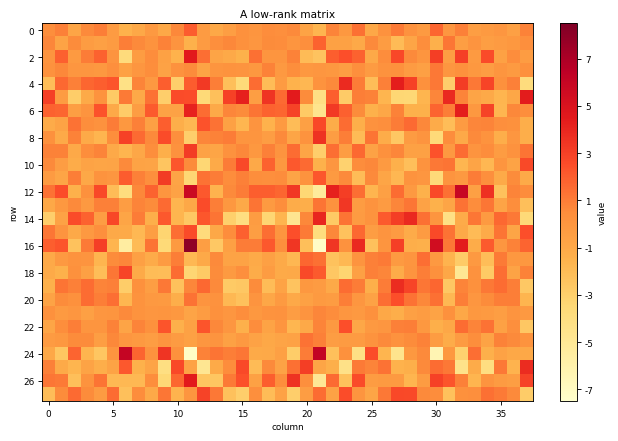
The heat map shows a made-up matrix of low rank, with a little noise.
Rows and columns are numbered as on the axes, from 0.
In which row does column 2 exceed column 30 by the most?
24
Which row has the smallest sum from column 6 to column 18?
14
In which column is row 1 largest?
21
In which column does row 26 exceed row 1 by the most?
11
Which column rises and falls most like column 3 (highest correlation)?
27
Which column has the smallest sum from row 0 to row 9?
6
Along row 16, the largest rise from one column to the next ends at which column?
22
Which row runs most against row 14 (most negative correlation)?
5
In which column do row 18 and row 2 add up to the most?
30
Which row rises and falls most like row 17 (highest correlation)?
18
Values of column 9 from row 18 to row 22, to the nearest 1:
-2 1 0 0 2
